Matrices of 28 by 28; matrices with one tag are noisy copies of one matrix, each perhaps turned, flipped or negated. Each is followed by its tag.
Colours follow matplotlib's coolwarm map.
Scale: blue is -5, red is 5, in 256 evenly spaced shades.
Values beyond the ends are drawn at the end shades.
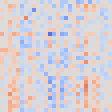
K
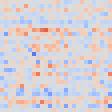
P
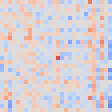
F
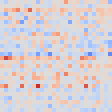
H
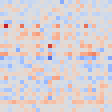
H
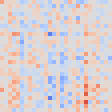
K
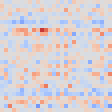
P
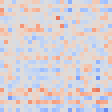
F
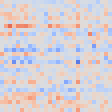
K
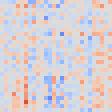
K
